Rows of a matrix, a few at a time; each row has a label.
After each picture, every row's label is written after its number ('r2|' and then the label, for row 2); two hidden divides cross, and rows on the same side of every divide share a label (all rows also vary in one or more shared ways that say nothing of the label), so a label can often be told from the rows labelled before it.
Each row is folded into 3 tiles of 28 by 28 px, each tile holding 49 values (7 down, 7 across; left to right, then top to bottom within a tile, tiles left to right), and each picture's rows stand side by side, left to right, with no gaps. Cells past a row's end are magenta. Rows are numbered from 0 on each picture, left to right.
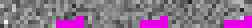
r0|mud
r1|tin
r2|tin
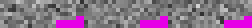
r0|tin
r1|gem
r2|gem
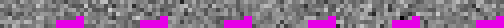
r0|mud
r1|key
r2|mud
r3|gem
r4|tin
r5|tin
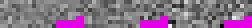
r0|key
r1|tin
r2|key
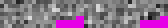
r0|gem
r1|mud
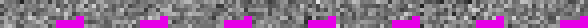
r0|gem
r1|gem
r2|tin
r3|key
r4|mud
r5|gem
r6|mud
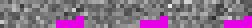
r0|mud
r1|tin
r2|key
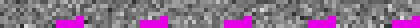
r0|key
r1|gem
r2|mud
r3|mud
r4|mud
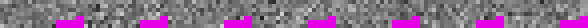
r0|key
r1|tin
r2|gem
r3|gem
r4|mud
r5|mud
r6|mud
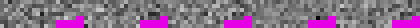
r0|mud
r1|mud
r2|mud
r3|key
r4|tin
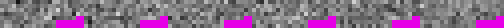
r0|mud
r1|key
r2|mud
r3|gem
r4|tin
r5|key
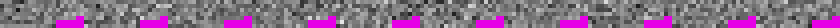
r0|tin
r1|tin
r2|mud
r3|gem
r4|mud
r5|key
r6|tin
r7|tin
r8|key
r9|key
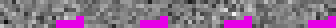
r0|key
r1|mud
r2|tin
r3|tin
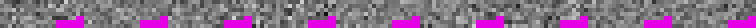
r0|key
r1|gem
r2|mud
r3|mud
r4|tin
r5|gem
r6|tin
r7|mud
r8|tin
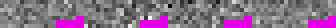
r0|tin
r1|gem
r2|tin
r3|gem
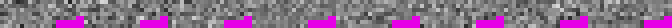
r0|key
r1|tin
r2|gem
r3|key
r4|key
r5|mud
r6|key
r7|key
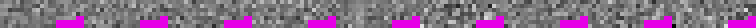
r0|tin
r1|key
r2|key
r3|key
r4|key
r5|mud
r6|tin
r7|mud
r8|gem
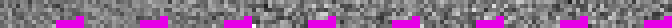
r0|gem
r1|key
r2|mud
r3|key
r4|key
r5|mud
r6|gem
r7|mud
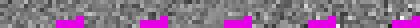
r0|gem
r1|tin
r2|gem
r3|mud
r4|mud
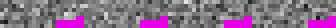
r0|tin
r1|mud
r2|tin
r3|tin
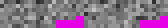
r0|tin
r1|mud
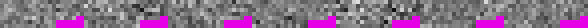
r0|tin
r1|gem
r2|gem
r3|key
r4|key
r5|tin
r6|key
